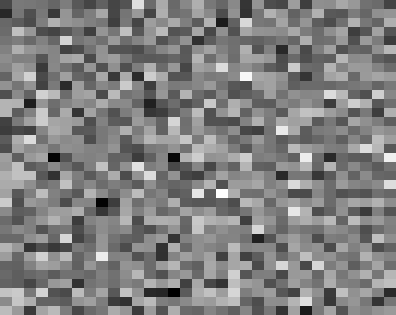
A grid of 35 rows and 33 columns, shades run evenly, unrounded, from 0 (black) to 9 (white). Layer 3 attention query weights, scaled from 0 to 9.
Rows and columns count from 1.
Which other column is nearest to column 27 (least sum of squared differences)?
8
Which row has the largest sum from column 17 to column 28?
25
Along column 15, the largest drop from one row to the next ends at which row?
33
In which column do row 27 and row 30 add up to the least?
22
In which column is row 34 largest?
26
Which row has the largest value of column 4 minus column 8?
14
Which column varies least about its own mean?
23
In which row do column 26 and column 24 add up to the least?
35
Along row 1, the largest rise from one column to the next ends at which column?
12
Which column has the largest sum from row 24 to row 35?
20
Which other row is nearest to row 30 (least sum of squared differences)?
15
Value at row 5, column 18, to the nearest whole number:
3
